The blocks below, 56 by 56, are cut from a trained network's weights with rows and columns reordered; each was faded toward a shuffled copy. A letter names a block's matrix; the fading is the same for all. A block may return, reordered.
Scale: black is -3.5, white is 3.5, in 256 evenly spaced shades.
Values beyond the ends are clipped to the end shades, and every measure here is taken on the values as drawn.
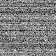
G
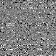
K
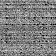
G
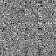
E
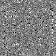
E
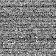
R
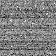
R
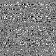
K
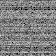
G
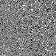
E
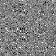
E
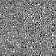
E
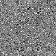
E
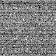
R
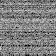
G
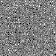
E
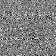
K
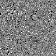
E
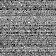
R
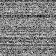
G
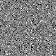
E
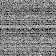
G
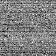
R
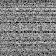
G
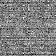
R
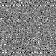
K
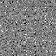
E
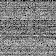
G
